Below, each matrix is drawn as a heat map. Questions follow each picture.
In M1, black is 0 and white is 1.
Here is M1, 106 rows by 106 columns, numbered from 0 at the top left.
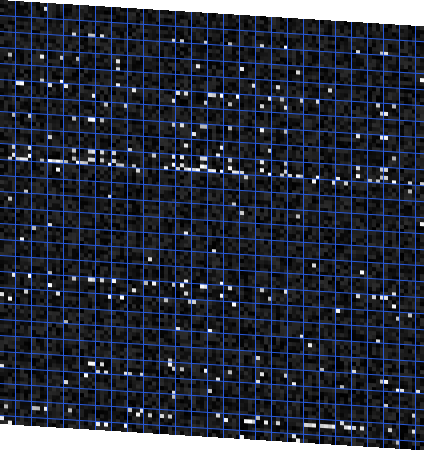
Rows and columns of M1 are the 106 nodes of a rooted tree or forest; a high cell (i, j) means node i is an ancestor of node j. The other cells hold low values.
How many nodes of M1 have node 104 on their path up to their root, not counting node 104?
6
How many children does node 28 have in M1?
3
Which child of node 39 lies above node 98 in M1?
20
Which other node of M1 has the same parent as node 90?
37
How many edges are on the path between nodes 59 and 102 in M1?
5
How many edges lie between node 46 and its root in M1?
6
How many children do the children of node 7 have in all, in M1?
3
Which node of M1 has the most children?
101
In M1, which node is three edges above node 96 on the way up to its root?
89
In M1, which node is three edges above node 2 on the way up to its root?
49
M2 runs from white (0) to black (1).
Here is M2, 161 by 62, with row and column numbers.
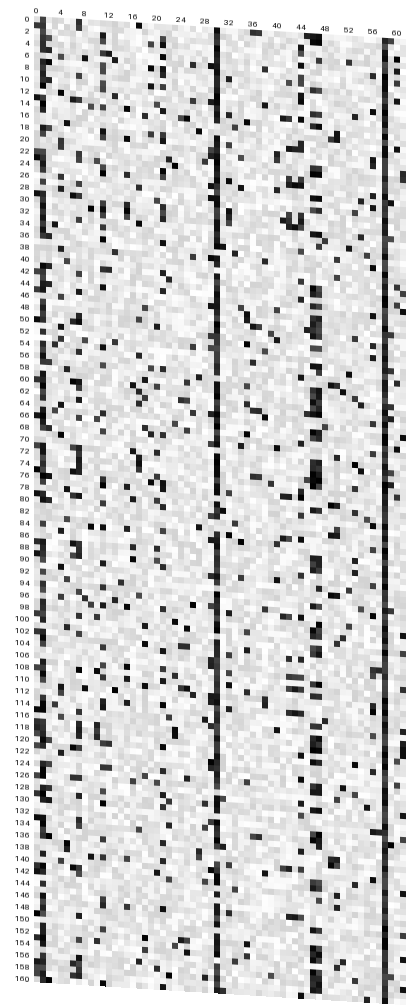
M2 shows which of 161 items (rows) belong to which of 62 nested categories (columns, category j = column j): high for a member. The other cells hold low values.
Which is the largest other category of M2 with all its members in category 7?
0
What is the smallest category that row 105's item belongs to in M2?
57
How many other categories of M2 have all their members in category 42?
5
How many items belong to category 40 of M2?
9
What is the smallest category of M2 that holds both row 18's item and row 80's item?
2
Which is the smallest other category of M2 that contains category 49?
5
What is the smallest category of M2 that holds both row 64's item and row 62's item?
30
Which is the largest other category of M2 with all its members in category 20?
16
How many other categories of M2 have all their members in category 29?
9
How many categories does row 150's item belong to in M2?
1
